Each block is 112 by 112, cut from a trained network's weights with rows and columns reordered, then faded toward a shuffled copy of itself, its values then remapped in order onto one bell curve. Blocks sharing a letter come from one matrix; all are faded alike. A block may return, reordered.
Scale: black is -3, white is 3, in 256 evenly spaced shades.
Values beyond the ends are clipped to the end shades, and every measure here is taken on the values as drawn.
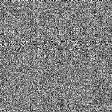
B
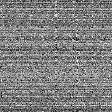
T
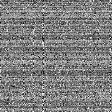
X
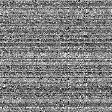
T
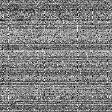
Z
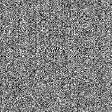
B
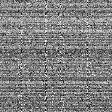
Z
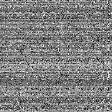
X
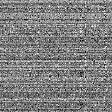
Z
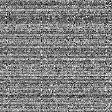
Z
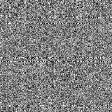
B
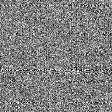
B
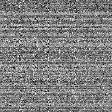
X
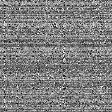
X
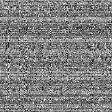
X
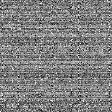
X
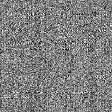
B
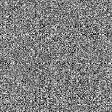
B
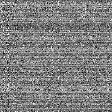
X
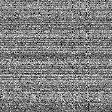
Z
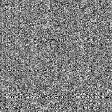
B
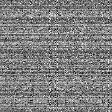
Z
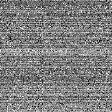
X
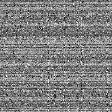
Z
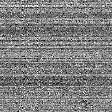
T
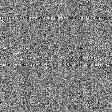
B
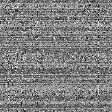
X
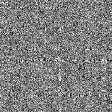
B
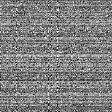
Z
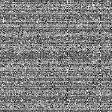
X
